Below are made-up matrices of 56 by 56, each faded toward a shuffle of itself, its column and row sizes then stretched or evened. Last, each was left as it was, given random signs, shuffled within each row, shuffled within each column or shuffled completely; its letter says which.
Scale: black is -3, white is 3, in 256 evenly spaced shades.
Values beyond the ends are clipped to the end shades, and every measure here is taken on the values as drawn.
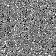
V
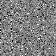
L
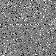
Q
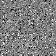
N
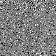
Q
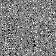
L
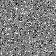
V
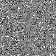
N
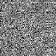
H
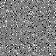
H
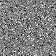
Q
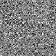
H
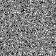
Q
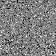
Q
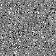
N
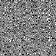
H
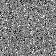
V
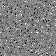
V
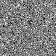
V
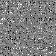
N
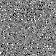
Q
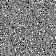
V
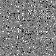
N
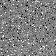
V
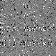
H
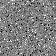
V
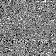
Q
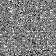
Q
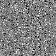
L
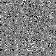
N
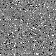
Q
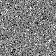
V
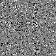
N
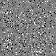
H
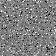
Q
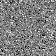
Q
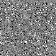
H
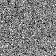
V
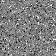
V
